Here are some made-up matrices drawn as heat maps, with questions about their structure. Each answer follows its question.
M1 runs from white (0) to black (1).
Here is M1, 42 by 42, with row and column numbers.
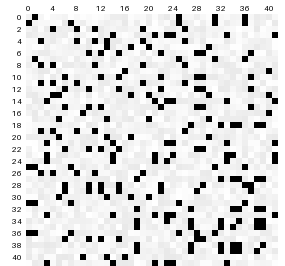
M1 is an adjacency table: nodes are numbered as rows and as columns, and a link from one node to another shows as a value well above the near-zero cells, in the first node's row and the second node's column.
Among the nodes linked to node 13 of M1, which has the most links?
node 4
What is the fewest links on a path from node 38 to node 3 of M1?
3
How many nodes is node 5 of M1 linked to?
4
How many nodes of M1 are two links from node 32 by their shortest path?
1
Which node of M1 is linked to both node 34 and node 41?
node 23
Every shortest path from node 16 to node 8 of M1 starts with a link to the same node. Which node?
node 40
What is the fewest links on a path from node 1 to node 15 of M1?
3
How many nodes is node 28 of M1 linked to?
8
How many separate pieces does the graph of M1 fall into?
3
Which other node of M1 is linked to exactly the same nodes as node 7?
node 0
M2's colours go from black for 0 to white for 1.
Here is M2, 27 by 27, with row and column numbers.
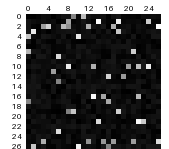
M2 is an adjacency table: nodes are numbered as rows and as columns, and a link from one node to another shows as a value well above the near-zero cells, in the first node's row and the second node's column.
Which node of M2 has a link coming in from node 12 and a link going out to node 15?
node 16
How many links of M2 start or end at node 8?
5
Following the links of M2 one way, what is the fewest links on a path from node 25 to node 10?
2
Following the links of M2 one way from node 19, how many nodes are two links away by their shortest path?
1
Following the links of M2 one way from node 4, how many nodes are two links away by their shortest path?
7
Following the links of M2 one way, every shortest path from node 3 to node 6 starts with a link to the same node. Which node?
node 1
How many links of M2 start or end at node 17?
4
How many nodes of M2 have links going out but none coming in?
2
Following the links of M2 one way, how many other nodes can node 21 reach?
4
